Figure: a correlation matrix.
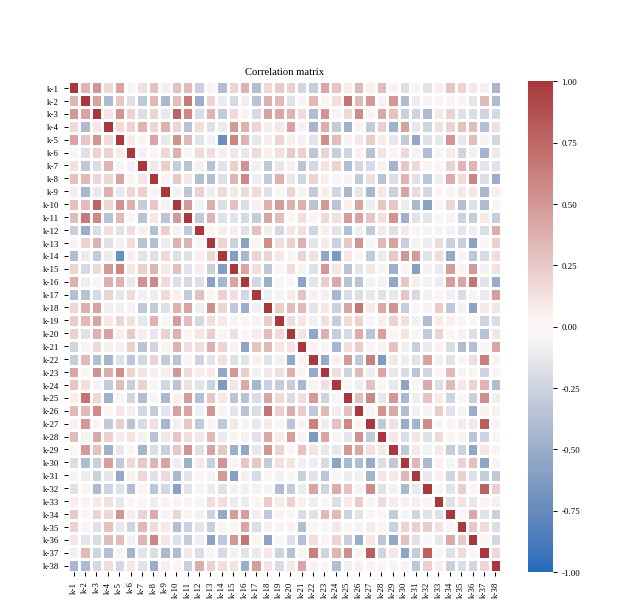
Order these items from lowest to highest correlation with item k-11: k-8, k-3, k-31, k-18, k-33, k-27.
k-31, k-33, k-8, k-27, k-18, k-3
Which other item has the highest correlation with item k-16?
k-36
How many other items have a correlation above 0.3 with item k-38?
3
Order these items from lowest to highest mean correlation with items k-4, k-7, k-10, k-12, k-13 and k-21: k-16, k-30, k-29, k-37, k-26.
k-37, k-16, k-29, k-30, k-26
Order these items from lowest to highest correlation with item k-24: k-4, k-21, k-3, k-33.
k-21, k-4, k-33, k-3
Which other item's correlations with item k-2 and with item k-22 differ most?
k-3
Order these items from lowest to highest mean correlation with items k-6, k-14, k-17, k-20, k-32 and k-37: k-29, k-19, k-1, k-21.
k-1, k-19, k-29, k-21
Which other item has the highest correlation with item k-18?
k-26
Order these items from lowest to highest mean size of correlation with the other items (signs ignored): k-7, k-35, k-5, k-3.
k-35, k-7, k-5, k-3
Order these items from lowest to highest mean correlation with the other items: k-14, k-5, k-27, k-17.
k-14, k-17, k-27, k-5
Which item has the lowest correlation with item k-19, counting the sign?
k-32
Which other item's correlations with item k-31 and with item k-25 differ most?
k-27
